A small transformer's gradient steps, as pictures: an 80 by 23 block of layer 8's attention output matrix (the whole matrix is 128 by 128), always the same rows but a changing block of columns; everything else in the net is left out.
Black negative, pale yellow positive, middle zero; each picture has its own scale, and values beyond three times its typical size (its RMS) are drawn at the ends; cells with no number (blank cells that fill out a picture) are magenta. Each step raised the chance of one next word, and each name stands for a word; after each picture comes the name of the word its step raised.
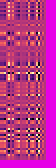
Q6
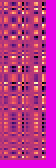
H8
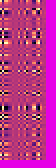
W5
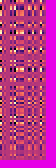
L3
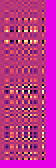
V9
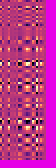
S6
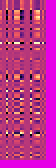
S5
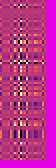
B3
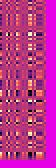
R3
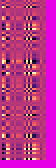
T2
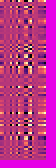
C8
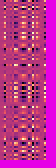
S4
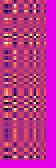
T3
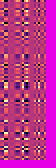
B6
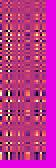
R3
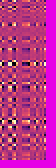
S6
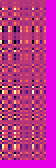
V9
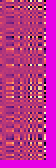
S4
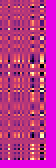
T2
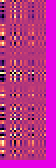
Q6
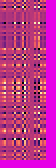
S4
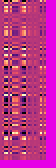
C8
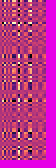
B6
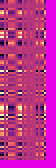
W5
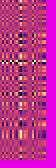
B3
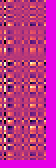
S6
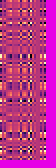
B6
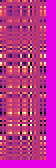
C8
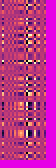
B3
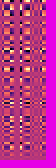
L3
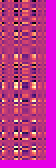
B6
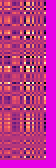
H8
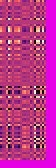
V9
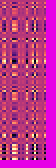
T2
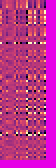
S5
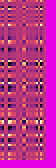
S6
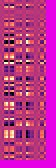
B3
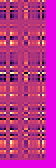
Q6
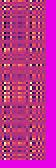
S4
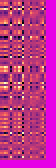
H8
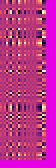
W5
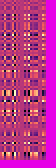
R3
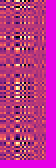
S4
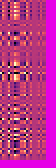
Q6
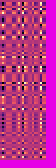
H8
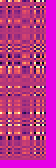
C8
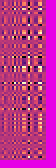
H8
